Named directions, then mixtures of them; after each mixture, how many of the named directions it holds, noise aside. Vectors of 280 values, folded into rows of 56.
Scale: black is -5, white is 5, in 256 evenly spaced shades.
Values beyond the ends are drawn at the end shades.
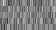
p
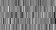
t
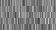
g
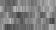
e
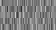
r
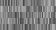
three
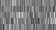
three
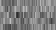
two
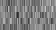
four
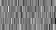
two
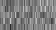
four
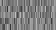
two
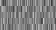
two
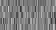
three
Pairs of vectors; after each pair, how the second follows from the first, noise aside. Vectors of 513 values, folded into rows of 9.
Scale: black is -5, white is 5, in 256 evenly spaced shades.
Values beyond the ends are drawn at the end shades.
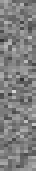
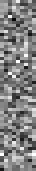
wrapped around, scaled up.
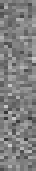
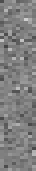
wrapped around, negated, partly zeroed.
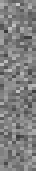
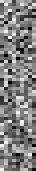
wrapped around, scaled up.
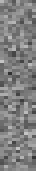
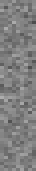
wrapped around, shrunk.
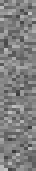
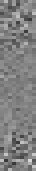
wrapped around, negated, partly zeroed.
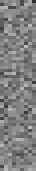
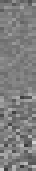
reversed, negated, partly zeroed.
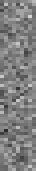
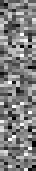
wrapped around, scaled up.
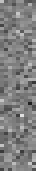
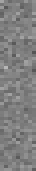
reversed, negated, shrunk.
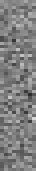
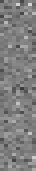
wrapped around, negated, partly zeroed.
